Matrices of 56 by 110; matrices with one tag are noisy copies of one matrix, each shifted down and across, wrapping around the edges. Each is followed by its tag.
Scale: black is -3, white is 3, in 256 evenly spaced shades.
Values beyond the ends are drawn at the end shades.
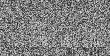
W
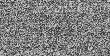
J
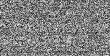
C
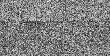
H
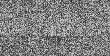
H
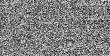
J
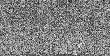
H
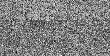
H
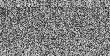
W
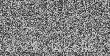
W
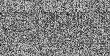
W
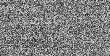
J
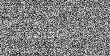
J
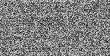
J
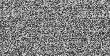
J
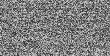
C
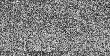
H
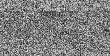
H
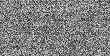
J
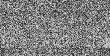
H
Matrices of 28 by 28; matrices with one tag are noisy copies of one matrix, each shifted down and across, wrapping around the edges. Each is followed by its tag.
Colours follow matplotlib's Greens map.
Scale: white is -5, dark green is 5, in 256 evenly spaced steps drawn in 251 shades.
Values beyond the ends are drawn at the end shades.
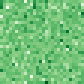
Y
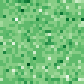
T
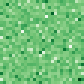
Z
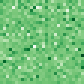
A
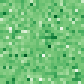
T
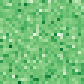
A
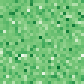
A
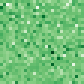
A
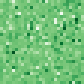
Y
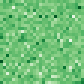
T
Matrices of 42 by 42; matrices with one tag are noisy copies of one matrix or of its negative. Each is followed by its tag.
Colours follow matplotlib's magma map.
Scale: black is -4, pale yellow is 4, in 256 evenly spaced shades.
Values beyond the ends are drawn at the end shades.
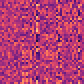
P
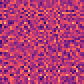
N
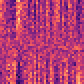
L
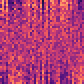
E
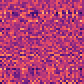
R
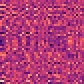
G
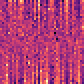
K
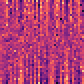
K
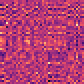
G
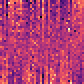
E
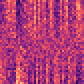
L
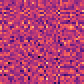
N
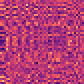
G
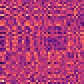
G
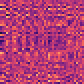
G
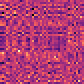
G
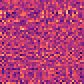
R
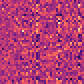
P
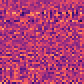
R
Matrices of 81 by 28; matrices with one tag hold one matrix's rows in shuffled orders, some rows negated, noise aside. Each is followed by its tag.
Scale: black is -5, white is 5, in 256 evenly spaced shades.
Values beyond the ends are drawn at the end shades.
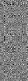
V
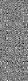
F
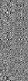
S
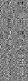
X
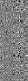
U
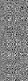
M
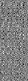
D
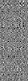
D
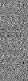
D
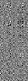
X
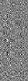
S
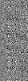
M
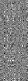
V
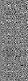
M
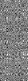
F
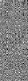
F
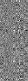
U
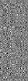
S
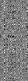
V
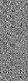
S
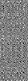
D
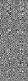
X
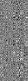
U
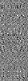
D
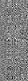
M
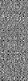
D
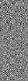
S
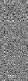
V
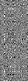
V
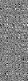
F
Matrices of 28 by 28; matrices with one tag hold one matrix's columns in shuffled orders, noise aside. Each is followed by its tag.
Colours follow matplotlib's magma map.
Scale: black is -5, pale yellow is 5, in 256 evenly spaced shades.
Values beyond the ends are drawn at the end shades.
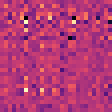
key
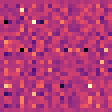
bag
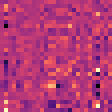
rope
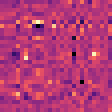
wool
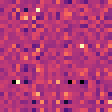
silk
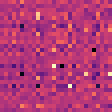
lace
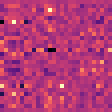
bag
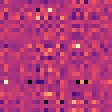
silk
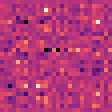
bag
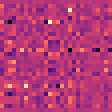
bag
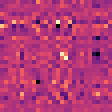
wool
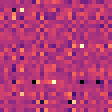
silk
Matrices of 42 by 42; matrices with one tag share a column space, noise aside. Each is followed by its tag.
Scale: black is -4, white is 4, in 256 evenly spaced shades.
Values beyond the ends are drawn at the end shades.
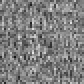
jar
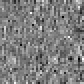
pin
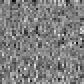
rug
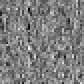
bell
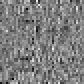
pin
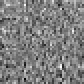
rug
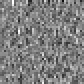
rug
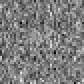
jar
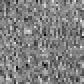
rug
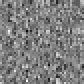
rug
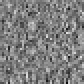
jar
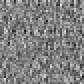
rug
